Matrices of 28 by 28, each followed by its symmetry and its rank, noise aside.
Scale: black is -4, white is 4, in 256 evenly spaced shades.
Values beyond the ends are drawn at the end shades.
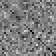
symmetric, rank seven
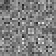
symmetric, rank five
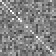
symmetric, rank seven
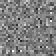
symmetric, rank five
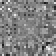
symmetric, rank five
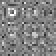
symmetric, rank five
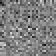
no symmetry, rank five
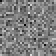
symmetric, rank seven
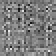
no symmetry, rank five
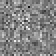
no symmetry, rank five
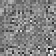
symmetric, rank five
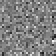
no symmetry, rank six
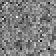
symmetric, rank six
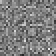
symmetric, rank five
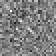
symmetric, rank seven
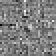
antisymmetric, rank six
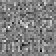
no symmetry, rank six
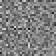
no symmetry, rank six
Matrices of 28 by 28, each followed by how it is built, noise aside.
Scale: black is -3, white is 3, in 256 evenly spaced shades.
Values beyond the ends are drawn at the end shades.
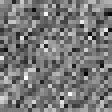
Hankel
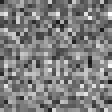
repeating columns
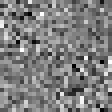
block diagonal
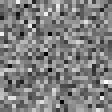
noise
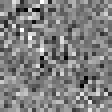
block diagonal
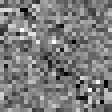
block diagonal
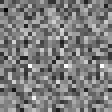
repeating columns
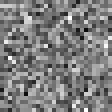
noise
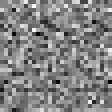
repeating columns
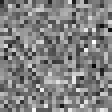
noise
